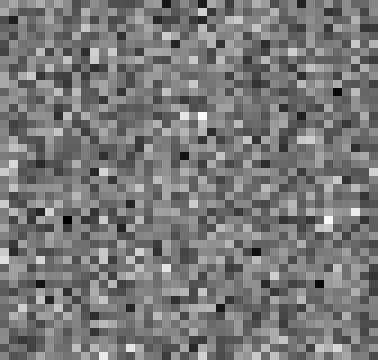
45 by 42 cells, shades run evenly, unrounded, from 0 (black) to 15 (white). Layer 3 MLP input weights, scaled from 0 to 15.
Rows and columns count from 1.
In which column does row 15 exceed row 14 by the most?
23
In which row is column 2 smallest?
3
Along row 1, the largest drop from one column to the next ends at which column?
19
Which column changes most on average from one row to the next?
5
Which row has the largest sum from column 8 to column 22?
8
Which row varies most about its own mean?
28
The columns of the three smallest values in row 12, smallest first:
38, 14, 32
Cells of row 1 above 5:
33
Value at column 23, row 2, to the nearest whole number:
12
